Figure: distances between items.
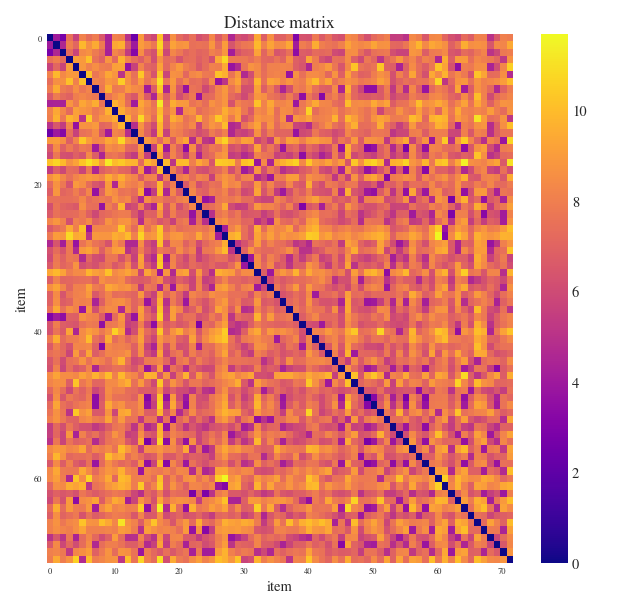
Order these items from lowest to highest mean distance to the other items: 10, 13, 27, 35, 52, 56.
13, 52, 35, 56, 10, 27
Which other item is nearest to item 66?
44
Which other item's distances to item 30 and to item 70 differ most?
14
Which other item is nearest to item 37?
5
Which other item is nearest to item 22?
62
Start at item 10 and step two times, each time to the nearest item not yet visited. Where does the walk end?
51
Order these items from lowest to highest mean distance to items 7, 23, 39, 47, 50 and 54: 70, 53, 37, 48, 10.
53, 48, 37, 70, 10
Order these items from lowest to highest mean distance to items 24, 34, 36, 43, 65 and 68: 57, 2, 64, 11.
57, 2, 64, 11
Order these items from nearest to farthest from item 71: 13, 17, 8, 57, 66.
13, 8, 57, 66, 17
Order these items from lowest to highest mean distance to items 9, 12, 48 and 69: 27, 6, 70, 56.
70, 56, 6, 27
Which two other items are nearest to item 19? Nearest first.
52, 34
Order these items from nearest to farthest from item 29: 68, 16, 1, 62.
68, 16, 62, 1
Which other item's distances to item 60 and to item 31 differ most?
27
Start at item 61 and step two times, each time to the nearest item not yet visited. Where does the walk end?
26
